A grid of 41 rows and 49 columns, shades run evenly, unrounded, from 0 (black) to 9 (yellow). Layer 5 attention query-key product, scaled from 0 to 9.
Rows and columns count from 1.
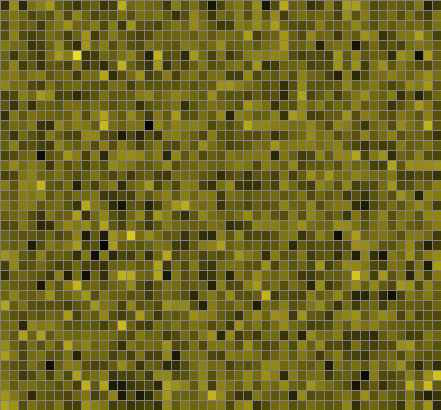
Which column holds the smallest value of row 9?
32
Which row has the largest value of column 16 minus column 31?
16
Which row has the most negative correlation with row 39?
28
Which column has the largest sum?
46
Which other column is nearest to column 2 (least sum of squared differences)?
27
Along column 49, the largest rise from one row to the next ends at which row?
38
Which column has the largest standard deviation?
40
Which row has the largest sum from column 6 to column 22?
13
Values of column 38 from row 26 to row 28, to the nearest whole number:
2 4 4
